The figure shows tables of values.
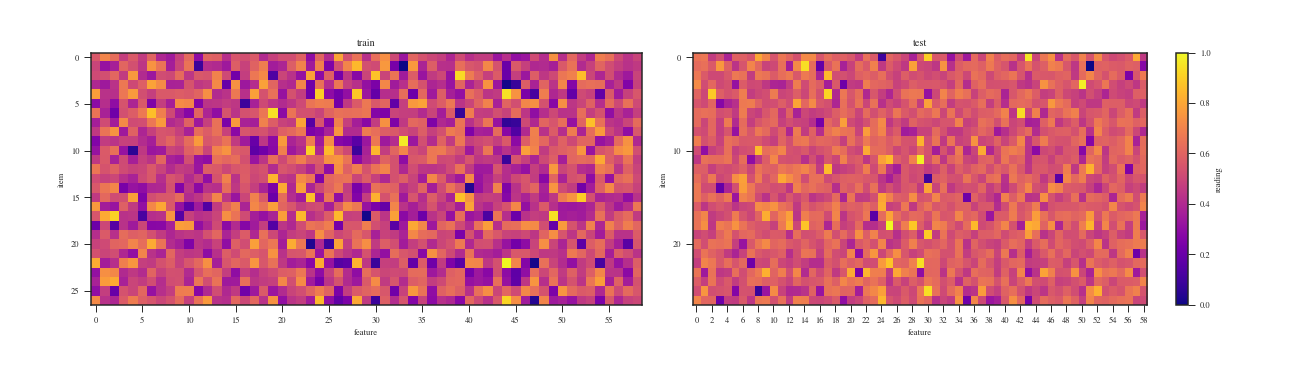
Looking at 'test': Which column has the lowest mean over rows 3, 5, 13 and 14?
3
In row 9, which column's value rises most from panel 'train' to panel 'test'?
29
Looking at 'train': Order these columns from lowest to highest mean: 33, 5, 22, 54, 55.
33, 5, 55, 54, 22
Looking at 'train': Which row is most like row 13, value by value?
21
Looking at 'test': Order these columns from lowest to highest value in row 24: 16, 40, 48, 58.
48, 16, 40, 58
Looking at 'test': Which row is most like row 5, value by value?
14
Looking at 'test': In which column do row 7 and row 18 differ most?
25
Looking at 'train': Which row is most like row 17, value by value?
14
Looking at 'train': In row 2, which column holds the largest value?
39
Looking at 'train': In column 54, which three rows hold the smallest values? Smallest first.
22, 4, 26
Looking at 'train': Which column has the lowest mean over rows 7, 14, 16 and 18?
11
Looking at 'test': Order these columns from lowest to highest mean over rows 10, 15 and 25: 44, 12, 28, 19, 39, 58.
44, 39, 12, 19, 28, 58
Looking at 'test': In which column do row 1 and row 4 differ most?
51
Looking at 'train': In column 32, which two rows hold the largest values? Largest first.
17, 16
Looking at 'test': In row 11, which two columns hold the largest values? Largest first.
29, 25
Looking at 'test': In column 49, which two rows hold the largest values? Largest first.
23, 6
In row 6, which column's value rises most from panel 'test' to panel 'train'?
19
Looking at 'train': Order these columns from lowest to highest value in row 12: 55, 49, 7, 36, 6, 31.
36, 7, 6, 55, 31, 49
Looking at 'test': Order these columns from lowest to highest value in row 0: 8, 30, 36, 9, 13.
13, 36, 9, 8, 30
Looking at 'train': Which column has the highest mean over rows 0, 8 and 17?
26
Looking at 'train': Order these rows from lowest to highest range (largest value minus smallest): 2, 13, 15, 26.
13, 15, 2, 26
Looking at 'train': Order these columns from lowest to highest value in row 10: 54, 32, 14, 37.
54, 32, 37, 14
